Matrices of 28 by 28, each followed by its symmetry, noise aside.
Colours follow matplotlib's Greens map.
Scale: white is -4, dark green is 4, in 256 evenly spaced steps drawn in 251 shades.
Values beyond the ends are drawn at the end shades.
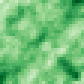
symmetric.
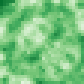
symmetric.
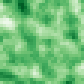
antisymmetric.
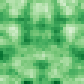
mirrored left to right.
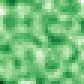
antisymmetric.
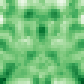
mirrored left to right.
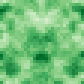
mirrored left to right.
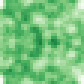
mirrored top to bottom.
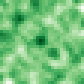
symmetric.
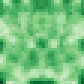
mirrored left to right.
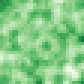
symmetric.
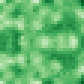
mirrored top to bottom.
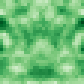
mirrored left to right.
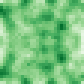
mirrored top to bottom.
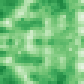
mirrored top to bottom.
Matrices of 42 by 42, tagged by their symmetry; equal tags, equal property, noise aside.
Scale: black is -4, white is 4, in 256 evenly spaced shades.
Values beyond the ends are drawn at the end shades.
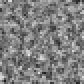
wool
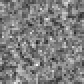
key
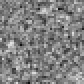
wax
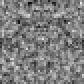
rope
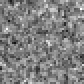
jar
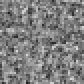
wool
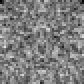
rope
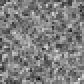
wax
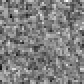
wool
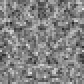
rope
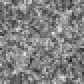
key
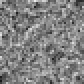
wax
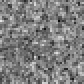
jar
